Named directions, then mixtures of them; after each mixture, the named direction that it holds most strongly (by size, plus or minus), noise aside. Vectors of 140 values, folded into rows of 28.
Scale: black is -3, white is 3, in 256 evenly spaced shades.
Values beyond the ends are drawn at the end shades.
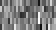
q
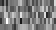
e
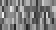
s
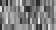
q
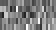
q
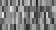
s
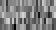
s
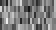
e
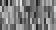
s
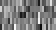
q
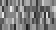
s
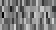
s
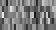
s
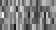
s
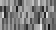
q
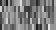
q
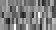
s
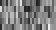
q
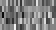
s
